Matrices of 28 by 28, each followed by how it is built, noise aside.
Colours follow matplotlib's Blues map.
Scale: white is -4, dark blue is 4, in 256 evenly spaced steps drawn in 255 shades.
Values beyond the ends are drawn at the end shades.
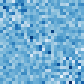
block diagonal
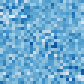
block diagonal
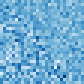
lower triangular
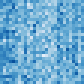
blocks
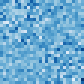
block diagonal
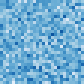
noise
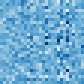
uneven columns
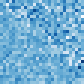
upper triangular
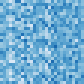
repeating rows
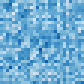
blocks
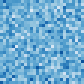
noise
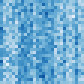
blocks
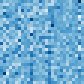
uneven columns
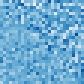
upper triangular
